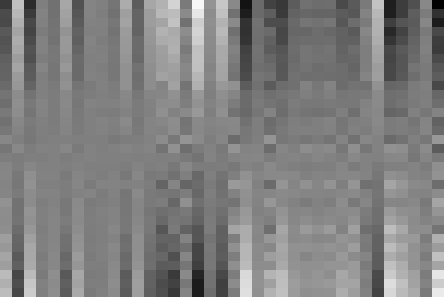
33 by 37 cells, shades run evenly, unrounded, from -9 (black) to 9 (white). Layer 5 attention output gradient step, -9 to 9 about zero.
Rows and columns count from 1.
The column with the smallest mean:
37
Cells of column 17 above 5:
5
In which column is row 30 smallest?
17
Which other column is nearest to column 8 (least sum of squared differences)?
4
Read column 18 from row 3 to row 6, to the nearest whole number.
1 1 1 1
